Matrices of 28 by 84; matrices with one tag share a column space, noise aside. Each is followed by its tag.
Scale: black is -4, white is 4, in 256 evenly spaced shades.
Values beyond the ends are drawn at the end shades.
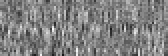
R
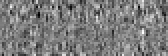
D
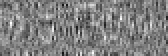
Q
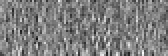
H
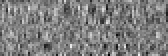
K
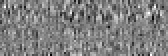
D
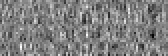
K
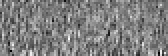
H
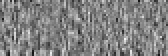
H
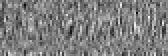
Q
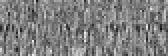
R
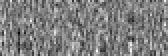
H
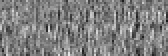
R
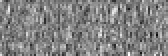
K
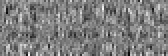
K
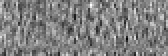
Q
